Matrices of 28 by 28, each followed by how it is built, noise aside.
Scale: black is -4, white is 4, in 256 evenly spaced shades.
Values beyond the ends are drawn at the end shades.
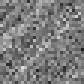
Hankel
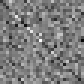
diagonal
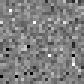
sparse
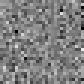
uneven columns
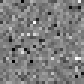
sparse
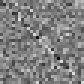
diagonal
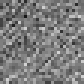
Hankel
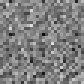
repeating columns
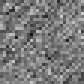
Hankel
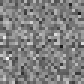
repeating columns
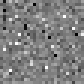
sparse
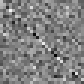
diagonal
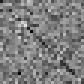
diagonal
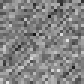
Hankel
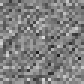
Hankel
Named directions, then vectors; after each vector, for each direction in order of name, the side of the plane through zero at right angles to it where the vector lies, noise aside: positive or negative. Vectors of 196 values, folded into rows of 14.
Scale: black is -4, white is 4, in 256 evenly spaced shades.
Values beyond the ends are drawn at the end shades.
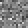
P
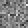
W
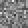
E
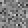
negative, negative, negative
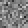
negative, positive, positive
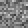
positive, negative, positive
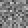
negative, positive, positive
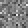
positive, positive, positive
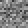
negative, positive, negative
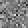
negative, negative, negative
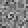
negative, negative, positive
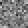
positive, negative, negative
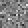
positive, positive, positive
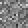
positive, positive, positive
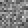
positive, negative, positive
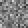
positive, negative, negative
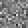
positive, positive, positive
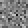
negative, negative, negative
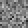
negative, negative, positive
